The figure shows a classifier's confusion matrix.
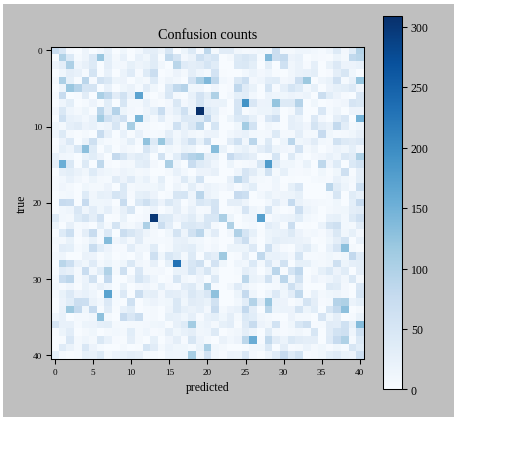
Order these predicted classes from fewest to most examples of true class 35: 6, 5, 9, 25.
5, 25, 9, 6
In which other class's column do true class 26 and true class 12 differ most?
14
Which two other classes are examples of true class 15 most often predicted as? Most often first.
28, 1
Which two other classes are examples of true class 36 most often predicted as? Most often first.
40, 18
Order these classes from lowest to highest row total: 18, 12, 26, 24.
18, 26, 24, 12
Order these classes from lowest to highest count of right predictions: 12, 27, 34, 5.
34, 5, 27, 12
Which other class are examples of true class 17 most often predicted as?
24
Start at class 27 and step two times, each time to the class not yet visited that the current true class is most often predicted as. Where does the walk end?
13
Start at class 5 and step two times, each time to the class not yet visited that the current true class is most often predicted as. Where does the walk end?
16
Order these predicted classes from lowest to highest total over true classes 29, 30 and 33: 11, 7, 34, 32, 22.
22, 34, 11, 32, 7
